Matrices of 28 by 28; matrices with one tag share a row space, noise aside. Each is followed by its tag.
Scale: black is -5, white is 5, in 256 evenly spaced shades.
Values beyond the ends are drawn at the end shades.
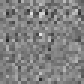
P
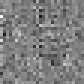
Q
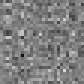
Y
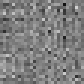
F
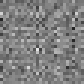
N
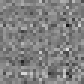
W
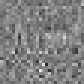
P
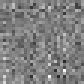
F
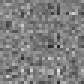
Y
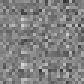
W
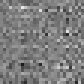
W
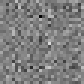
P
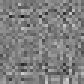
W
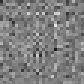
N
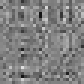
W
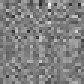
P
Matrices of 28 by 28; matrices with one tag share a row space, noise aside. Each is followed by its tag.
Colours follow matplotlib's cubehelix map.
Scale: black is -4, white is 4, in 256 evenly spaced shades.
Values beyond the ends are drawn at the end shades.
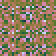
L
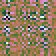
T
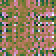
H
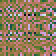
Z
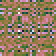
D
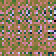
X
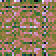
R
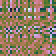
Z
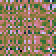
Z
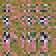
T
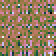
X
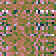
H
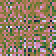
Z
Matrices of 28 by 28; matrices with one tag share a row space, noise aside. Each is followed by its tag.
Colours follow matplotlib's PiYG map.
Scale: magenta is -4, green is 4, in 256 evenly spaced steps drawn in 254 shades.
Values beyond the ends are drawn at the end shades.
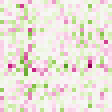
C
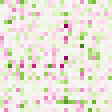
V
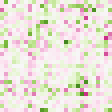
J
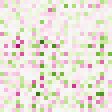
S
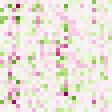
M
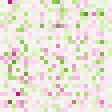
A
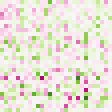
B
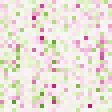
S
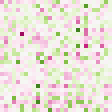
B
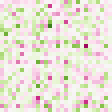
B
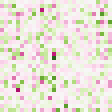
S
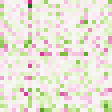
J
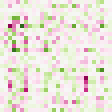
A
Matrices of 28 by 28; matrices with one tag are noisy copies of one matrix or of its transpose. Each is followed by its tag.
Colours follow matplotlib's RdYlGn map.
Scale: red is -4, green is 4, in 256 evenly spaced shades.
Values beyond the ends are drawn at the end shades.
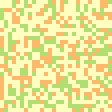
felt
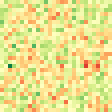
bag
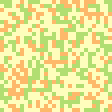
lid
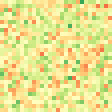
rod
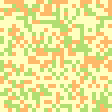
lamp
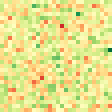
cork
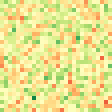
lid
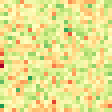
lid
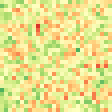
bag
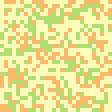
lamp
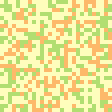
bag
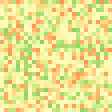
rod
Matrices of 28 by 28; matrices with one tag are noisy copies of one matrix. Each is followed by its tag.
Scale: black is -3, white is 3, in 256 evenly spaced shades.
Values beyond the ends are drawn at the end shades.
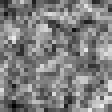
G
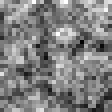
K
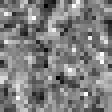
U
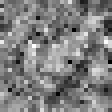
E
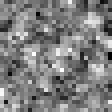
E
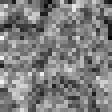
U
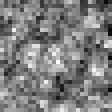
E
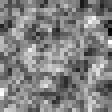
E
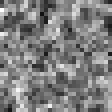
U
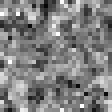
U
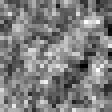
E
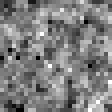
G
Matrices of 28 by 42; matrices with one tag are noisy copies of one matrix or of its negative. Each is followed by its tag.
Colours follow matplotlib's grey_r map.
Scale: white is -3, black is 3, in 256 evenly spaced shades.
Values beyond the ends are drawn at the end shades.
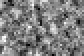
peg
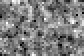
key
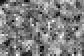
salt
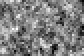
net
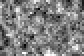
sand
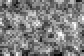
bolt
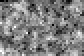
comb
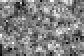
comb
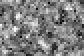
net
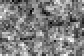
key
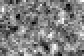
net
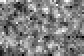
comb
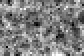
bolt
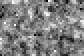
key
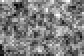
comb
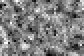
sand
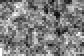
comb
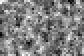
salt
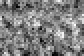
bolt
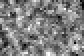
sand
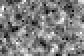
net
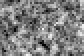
net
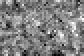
bolt
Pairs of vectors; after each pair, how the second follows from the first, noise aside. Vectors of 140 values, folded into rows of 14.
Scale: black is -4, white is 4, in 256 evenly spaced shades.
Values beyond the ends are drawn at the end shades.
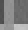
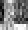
scaled up.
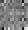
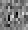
wrapped around.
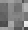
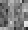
copied.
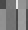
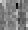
negated, partly zeroed.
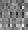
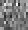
reversed.
